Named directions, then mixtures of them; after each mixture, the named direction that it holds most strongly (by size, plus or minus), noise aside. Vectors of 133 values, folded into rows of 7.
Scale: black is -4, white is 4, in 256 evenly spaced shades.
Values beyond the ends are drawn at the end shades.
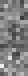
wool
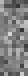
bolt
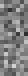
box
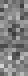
wool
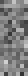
bolt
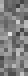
bolt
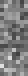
wool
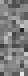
bolt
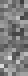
wool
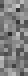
box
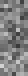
wool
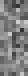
bolt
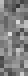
bolt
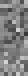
box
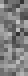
box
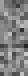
bolt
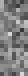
bolt
